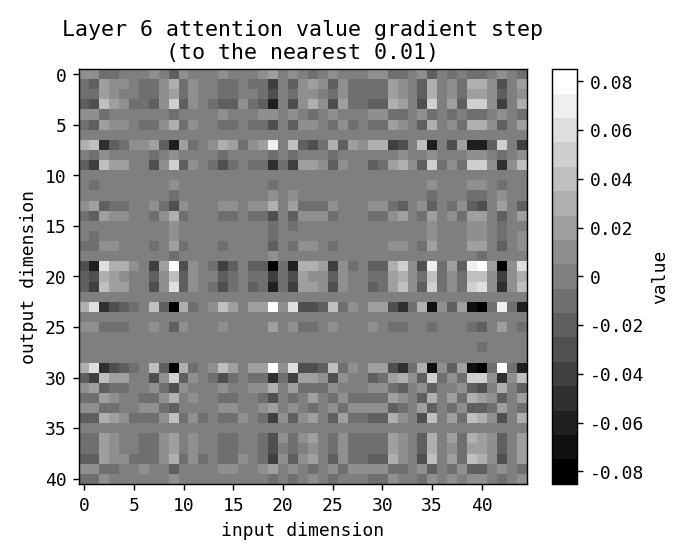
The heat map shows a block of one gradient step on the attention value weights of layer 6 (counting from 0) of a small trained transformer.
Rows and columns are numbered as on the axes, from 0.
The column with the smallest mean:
19
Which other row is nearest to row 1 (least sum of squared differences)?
5
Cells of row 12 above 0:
3
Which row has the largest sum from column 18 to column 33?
7
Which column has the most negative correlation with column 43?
36
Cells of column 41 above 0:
14
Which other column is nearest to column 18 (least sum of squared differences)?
38
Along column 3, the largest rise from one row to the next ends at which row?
30
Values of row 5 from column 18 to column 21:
-0.01 -0.03 0 -0.02
